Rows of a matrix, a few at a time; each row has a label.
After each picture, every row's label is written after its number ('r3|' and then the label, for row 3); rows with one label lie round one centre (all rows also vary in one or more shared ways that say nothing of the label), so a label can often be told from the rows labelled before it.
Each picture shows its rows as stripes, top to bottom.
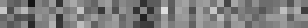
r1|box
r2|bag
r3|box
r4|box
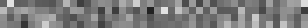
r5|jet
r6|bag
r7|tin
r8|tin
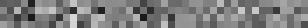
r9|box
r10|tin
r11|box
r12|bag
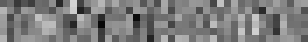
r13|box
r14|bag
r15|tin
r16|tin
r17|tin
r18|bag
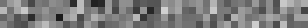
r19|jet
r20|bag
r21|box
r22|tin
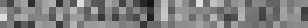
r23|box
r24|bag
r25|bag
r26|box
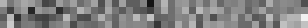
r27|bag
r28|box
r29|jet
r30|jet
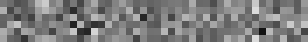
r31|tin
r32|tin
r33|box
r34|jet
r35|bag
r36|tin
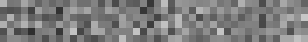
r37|bag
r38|box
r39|jet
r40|bag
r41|box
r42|jet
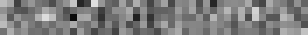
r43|bag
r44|tin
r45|tin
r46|bag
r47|jet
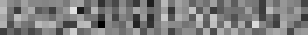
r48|bag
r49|bag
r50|bag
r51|tin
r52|box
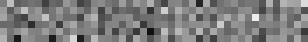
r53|jet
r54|bag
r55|tin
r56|box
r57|bag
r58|bag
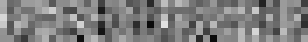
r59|bag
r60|tin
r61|bag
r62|bag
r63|tin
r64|tin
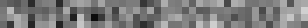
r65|box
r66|jet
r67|jet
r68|box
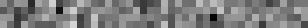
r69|box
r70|box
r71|tin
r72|bag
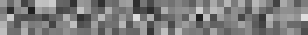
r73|tin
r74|box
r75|jet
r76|bag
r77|bag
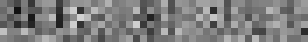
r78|box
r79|box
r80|box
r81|box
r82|bag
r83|tin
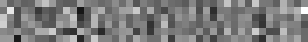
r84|tin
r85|jet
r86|bag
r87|bag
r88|tin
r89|bag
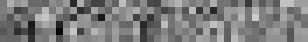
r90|jet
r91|tin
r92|tin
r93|box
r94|box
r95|box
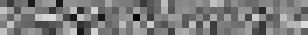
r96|box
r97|bag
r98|tin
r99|jet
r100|bag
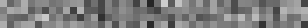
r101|bag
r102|jet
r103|tin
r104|bag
